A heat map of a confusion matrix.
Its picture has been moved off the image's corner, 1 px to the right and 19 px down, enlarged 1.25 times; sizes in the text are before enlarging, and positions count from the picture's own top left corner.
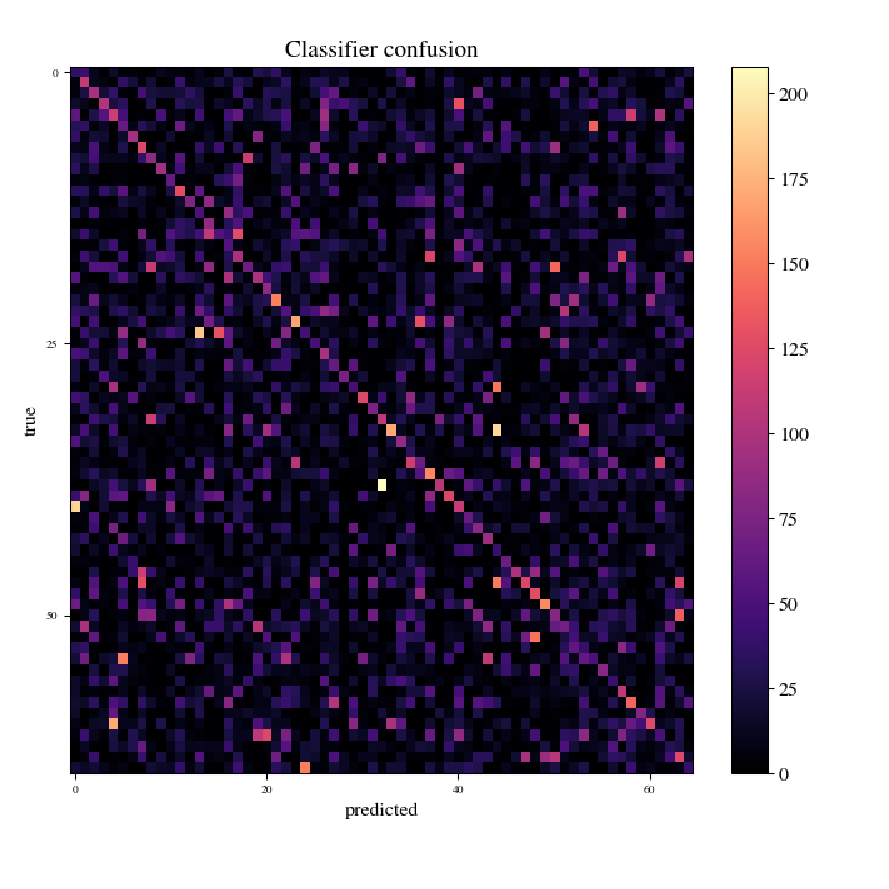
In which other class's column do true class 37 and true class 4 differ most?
58
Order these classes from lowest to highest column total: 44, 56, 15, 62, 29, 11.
15, 44, 29, 62, 56, 11
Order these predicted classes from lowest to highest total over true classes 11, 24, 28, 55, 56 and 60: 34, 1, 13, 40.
1, 40, 34, 13
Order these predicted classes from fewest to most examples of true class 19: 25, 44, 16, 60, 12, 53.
44, 60, 12, 25, 53, 16
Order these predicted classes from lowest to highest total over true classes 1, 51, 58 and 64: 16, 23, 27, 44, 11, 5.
44, 23, 5, 16, 27, 11
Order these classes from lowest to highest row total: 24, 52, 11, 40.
40, 52, 11, 24
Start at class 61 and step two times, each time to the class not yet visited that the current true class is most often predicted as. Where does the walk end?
48
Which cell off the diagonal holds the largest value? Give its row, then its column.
38, 32
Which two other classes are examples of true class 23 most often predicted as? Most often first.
36, 39
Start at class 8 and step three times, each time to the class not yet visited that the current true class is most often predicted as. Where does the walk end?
63
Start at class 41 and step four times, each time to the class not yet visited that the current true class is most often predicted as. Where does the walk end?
0
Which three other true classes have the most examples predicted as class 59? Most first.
29, 60, 37
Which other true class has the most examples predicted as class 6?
30
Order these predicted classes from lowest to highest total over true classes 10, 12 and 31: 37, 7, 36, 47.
7, 47, 36, 37
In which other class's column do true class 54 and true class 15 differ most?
5
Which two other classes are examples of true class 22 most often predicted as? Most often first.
51, 26
